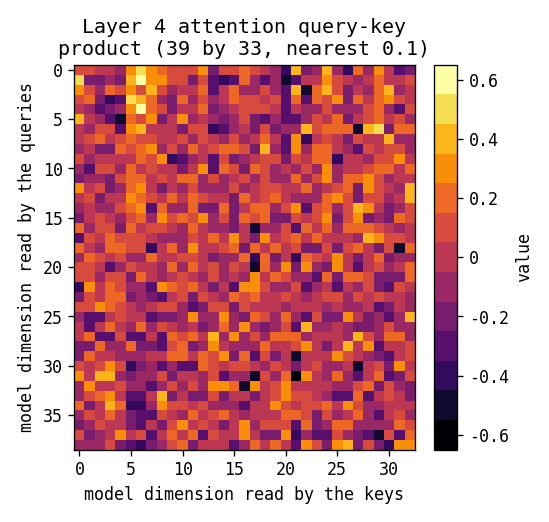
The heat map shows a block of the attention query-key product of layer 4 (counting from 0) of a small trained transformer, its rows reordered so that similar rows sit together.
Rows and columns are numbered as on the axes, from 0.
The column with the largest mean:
24
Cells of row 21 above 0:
15
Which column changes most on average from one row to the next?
21
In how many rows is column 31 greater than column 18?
11
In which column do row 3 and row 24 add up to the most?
5
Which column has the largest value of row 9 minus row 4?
31
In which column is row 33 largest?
8
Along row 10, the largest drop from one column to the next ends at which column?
13
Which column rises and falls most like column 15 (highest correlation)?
30
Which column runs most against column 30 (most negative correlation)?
26
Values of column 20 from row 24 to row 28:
-0.1 0.2 0.1 0.2 0
